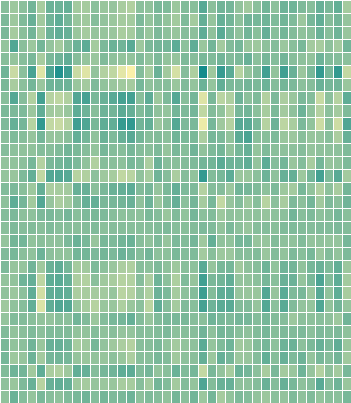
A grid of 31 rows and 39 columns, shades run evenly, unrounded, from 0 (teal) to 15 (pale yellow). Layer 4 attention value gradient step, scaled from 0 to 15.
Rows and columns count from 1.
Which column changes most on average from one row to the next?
23
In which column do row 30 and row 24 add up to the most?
5
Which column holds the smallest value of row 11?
28
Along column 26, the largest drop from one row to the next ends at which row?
30
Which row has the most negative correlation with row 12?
18
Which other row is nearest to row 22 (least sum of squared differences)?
14
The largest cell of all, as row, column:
6, 15
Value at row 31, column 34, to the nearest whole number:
8
